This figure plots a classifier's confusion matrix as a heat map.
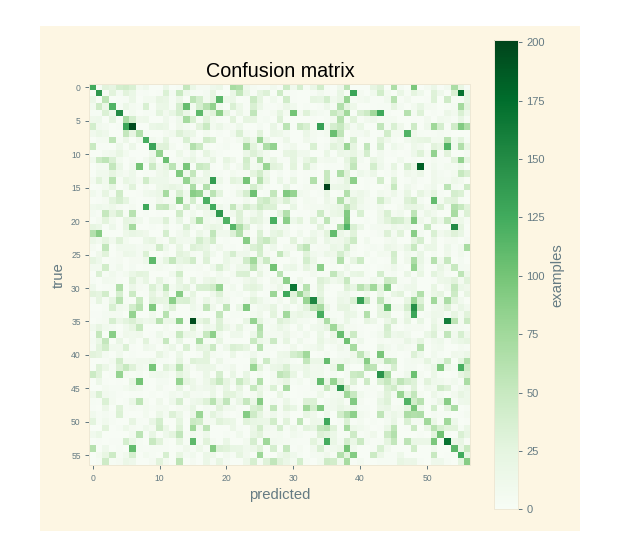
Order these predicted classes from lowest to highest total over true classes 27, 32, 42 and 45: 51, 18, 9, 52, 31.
31, 18, 51, 9, 52
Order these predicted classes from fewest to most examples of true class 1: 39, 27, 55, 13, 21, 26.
27, 21, 26, 13, 39, 55
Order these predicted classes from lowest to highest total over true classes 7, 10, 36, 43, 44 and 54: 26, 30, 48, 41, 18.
26, 30, 41, 18, 48
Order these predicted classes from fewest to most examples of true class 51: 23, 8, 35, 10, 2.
23, 8, 2, 10, 35
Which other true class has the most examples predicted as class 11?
16
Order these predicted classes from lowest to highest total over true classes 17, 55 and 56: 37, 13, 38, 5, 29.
5, 29, 38, 37, 13
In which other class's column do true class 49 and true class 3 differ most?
14
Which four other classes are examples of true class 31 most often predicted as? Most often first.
29, 13, 27, 49
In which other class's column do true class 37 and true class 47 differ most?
3
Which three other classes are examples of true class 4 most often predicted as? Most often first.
43, 16, 30
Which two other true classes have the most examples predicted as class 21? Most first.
0, 18
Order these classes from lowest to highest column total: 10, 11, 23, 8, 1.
8, 10, 1, 11, 23
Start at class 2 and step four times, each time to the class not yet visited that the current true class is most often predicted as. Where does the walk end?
24
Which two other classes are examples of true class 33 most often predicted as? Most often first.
48, 44
